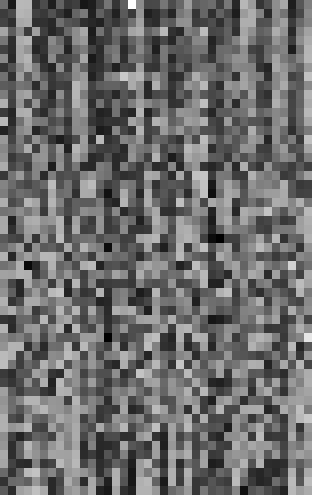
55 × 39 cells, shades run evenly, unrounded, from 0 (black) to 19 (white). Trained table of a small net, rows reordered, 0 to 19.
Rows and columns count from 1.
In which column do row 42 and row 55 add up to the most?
18
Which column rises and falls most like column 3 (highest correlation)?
32
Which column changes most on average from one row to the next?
4
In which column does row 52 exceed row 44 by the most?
19
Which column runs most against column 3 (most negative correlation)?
8
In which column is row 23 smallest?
15
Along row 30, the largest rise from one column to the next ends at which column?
25
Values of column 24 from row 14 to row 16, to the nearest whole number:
12 8 10
